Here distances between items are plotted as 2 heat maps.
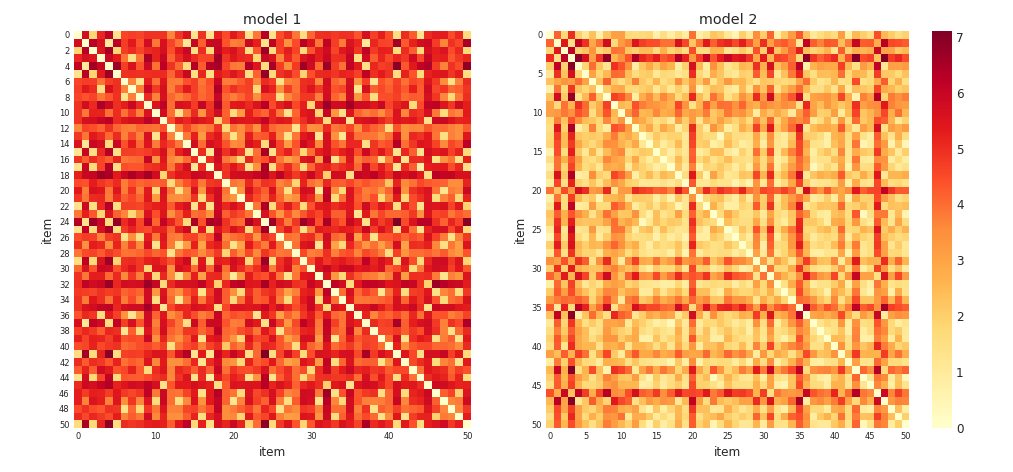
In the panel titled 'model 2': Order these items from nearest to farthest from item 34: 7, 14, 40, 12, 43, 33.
33, 14, 7, 40, 12, 43
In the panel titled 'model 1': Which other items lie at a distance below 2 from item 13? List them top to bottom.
10, 20, 27, 31, 34, 47
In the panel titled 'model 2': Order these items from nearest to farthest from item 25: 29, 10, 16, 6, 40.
40, 16, 6, 10, 29
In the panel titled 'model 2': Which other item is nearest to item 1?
35
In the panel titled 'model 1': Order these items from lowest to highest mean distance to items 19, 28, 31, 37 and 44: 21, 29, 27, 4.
27, 21, 4, 29
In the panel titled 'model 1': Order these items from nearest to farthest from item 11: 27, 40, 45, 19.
45, 19, 40, 27
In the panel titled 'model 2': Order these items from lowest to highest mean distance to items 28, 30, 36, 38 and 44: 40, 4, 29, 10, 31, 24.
24, 40, 4, 10, 29, 31
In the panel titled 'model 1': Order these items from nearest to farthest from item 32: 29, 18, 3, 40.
18, 29, 40, 3
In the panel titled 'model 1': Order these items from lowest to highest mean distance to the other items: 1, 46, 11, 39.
39, 46, 1, 11
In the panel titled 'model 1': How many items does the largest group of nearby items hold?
11
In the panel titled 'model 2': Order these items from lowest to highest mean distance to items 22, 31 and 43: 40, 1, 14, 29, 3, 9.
14, 40, 29, 9, 1, 3
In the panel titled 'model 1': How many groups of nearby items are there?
9
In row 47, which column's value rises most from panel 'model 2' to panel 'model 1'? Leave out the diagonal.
18
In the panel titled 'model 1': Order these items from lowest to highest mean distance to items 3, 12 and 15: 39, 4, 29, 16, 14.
29, 16, 39, 14, 4
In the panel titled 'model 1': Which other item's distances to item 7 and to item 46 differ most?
3
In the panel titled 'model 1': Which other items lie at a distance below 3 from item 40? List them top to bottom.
12, 19, 28
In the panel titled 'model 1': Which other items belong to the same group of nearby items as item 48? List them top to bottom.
6, 8, 26, 38
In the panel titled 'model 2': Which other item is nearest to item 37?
17
